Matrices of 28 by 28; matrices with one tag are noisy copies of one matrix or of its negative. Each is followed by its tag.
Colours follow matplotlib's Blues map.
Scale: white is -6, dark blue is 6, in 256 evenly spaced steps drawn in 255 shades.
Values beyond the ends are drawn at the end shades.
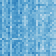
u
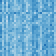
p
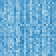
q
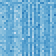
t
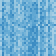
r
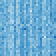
q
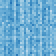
q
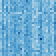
p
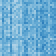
u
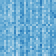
q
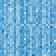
q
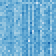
t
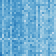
u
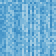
t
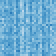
q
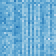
t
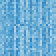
q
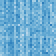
q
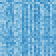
t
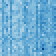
u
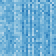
t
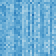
t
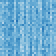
q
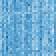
p
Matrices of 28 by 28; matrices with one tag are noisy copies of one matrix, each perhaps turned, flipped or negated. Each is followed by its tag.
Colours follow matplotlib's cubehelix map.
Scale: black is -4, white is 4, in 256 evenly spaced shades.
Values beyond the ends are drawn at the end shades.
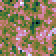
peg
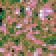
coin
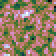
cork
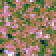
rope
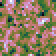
rope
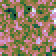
coin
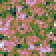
rope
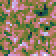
coin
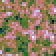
peg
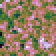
coin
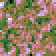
rope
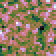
cork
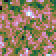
cork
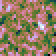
cork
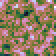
cork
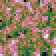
rope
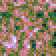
coin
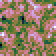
peg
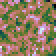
cork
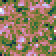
rope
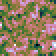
rope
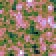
peg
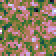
rope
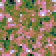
rope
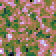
rope
